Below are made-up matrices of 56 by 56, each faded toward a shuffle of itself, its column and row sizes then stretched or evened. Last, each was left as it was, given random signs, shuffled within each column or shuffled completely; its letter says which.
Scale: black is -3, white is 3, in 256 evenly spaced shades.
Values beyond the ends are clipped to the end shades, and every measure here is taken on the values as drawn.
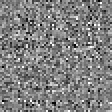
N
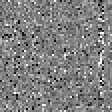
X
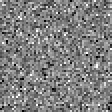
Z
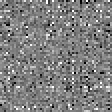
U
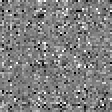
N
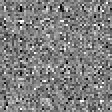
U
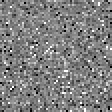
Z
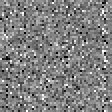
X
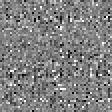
N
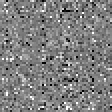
U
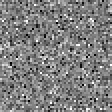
Z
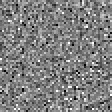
Z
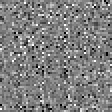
N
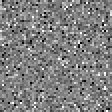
Z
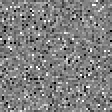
Z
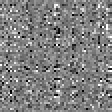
U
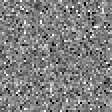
Z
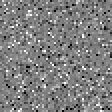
Z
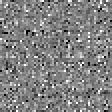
N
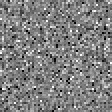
Z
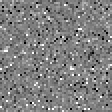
Z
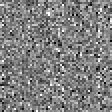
X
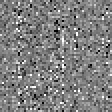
X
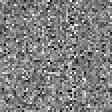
X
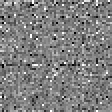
N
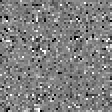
N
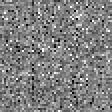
X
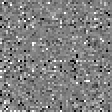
N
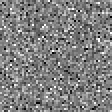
Z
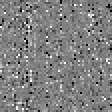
X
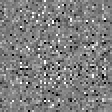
N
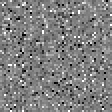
X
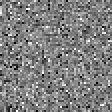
X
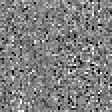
X
